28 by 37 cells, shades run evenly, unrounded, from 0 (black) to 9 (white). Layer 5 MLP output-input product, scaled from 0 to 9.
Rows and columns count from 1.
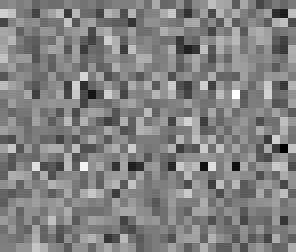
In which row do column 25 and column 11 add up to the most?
19
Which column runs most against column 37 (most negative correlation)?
35
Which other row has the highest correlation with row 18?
16
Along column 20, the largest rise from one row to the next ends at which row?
11
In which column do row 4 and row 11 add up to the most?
30
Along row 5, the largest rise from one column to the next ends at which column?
14
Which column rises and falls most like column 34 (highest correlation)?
10
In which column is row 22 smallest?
15
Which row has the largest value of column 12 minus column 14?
27
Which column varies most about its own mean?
36
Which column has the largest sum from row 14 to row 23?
25
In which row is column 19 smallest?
18
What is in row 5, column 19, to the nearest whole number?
5
